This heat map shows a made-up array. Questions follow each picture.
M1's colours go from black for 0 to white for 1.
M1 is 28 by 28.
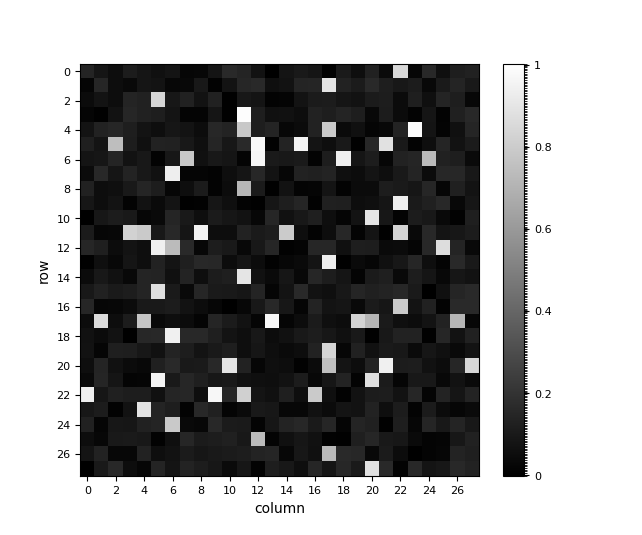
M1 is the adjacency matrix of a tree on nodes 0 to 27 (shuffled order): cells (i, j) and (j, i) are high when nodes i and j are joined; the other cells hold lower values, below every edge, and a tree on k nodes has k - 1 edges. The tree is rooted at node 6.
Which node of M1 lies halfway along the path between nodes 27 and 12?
21
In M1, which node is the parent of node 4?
17
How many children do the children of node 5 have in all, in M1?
1
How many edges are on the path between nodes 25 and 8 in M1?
8
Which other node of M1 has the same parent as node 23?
11
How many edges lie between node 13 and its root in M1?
6
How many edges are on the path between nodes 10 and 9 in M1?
6
